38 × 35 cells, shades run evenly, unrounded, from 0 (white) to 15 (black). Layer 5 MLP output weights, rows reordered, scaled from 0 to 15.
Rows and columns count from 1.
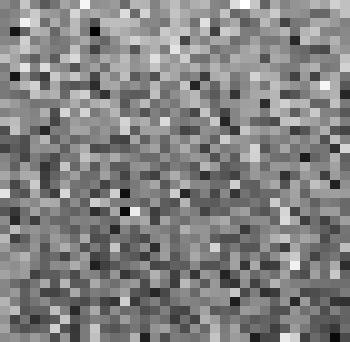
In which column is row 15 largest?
5
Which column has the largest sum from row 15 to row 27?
13
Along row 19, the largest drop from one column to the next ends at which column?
7
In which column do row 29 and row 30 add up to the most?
10
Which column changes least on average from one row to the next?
18
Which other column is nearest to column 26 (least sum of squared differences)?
9
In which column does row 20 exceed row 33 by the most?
24
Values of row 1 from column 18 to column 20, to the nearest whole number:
4 6 5
